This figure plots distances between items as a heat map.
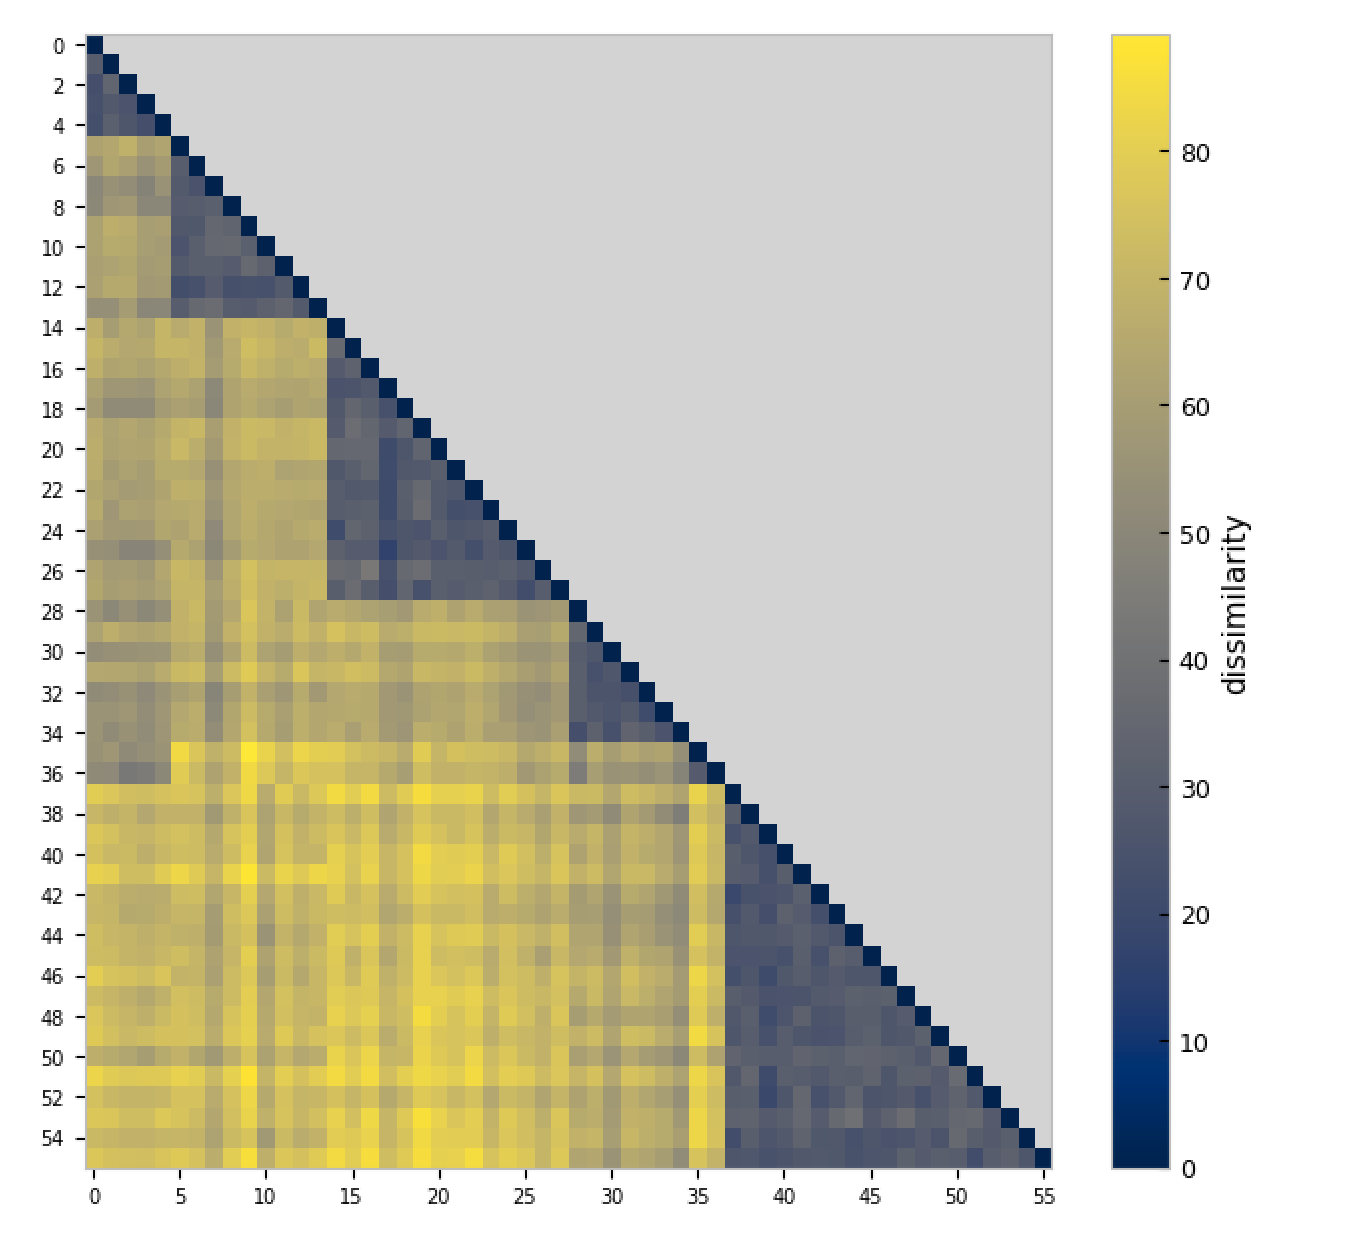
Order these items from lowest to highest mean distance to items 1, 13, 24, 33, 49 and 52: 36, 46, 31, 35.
46, 31, 36, 35
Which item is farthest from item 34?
9
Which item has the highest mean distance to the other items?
35
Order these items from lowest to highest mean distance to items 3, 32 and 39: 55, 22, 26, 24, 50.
50, 55, 26, 24, 22
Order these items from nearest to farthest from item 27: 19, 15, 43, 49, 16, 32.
19, 16, 15, 32, 43, 49
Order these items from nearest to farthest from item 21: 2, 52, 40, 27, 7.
27, 7, 2, 52, 40
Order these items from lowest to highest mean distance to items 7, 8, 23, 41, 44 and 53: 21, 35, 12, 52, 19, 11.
52, 12, 11, 21, 19, 35
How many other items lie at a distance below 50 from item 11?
8
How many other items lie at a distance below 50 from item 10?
8
